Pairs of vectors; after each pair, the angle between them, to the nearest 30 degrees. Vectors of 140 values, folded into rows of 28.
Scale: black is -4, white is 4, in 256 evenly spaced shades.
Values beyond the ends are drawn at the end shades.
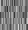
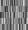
30 degrees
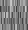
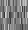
90 degrees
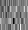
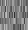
120 degrees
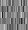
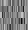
30 degrees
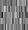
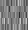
60 degrees
